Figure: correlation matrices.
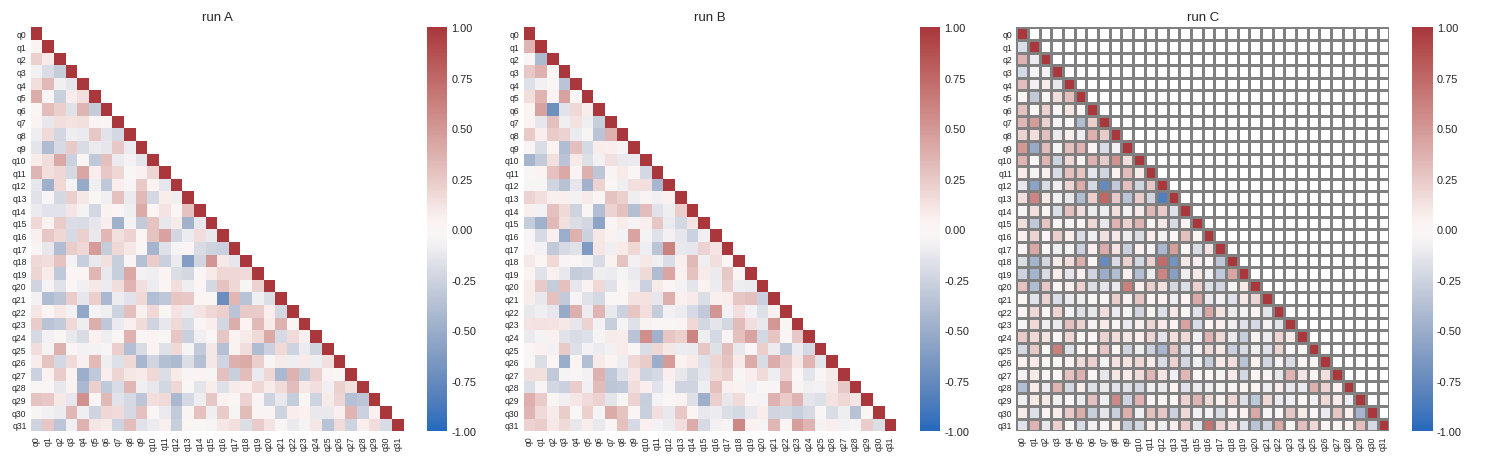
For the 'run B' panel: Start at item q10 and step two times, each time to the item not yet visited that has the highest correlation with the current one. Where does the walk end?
q14
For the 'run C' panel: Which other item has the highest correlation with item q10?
q8
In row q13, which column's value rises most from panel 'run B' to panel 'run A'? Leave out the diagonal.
q9
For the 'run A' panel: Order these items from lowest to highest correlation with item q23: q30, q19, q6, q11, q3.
q6, q11, q30, q3, q19
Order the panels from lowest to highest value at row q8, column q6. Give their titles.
run B, run A, run C
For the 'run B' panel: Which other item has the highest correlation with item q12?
q17
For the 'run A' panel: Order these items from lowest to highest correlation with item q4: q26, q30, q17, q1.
q30, q26, q17, q1
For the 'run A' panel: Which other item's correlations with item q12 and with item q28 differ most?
q26
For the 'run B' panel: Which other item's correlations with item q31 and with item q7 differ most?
q23
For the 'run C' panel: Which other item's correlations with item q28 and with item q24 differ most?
q0
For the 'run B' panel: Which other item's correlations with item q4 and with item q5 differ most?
q3
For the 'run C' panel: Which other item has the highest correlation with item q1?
q13
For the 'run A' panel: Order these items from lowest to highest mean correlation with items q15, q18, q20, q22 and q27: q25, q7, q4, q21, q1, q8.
q4, q21, q7, q25, q1, q8
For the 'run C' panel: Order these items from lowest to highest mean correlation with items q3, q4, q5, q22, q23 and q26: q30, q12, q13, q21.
q21, q13, q12, q30
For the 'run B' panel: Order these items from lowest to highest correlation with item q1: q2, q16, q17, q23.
q2, q16, q17, q23
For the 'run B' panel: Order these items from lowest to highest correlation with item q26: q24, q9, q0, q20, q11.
q11, q20, q0, q9, q24
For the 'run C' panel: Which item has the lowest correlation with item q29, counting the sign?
q30
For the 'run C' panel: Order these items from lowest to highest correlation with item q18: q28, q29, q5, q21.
q21, q28, q29, q5
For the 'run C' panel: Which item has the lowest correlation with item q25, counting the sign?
q12
